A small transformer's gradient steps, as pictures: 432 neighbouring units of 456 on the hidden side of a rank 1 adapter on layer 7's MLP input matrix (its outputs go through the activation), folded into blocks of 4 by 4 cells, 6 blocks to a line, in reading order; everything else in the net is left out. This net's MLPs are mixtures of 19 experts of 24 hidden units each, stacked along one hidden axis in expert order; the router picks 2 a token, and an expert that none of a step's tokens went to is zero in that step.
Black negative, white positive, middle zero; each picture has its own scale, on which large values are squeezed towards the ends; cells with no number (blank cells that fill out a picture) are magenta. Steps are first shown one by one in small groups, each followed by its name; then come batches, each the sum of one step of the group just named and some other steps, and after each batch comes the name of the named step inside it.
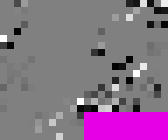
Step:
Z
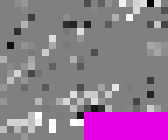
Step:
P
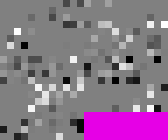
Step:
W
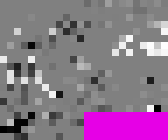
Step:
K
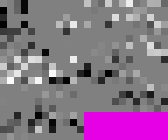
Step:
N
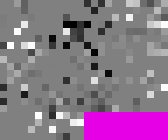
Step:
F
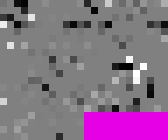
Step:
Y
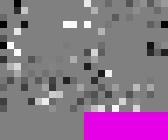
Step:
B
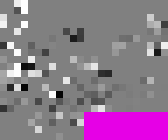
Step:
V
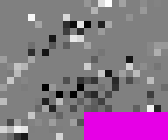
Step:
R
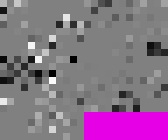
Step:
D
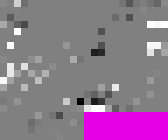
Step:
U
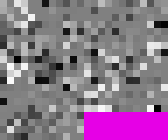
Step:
U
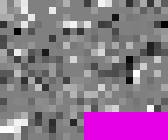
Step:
B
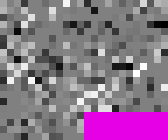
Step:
Y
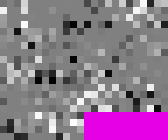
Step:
P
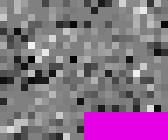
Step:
D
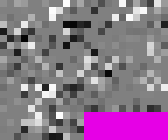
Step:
F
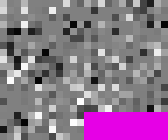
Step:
P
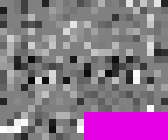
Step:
N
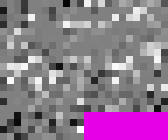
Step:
N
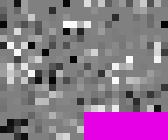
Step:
B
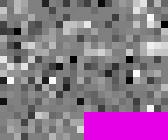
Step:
K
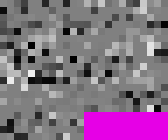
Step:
N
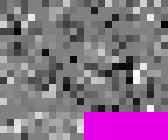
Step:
Y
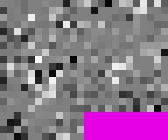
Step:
D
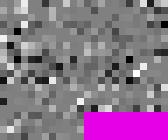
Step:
Z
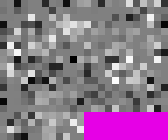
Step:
B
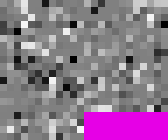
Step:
D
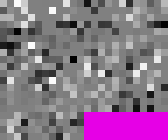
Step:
D
